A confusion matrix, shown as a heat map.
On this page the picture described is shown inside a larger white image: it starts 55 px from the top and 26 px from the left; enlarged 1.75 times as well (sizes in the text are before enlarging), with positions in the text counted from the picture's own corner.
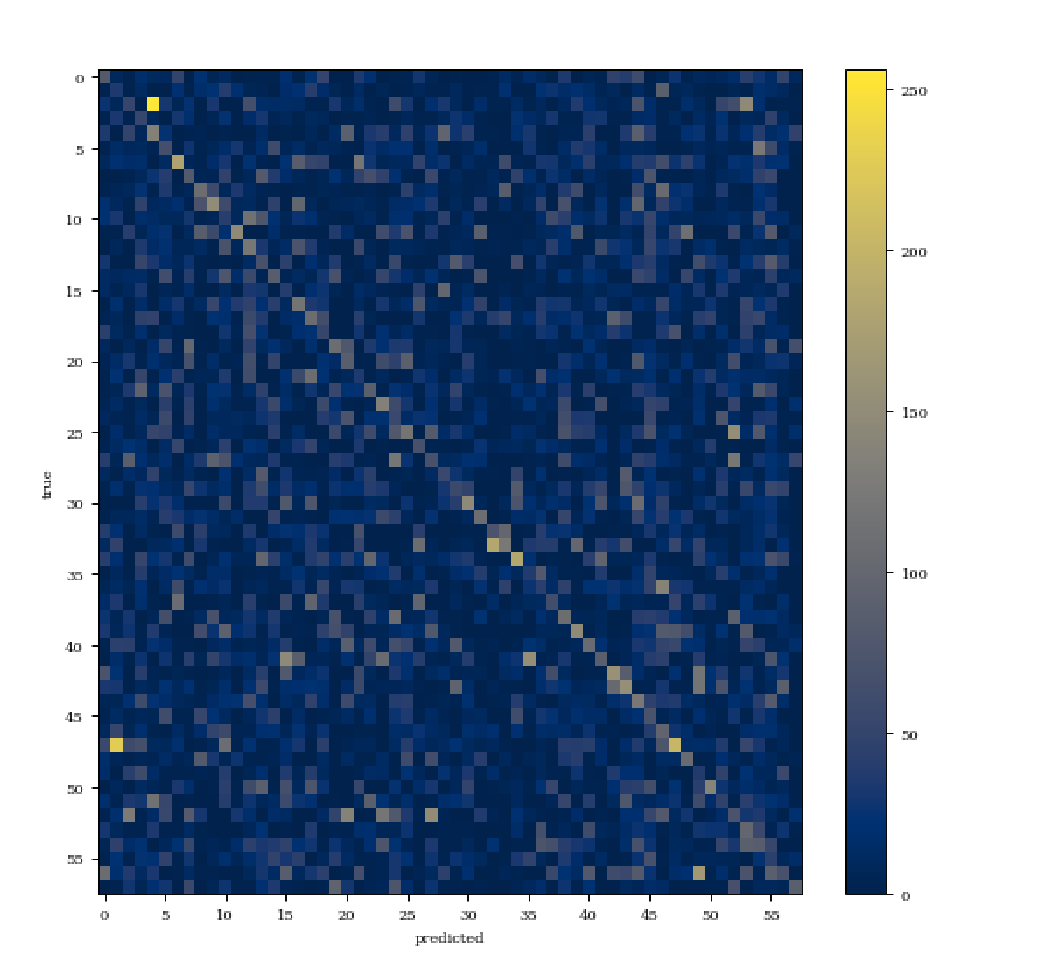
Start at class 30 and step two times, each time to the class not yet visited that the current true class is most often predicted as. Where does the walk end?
55
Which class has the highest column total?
44
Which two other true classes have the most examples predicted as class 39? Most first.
33, 11
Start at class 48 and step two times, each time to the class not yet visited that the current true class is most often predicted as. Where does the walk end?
46
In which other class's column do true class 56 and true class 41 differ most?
35
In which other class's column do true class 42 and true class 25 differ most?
52
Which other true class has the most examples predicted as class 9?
27
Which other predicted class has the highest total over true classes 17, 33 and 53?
32
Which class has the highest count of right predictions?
47
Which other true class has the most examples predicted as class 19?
57
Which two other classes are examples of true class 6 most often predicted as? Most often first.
21, 16
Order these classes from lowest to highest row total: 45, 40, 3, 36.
3, 45, 36, 40
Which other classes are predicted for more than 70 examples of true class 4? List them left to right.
20, 28, 44
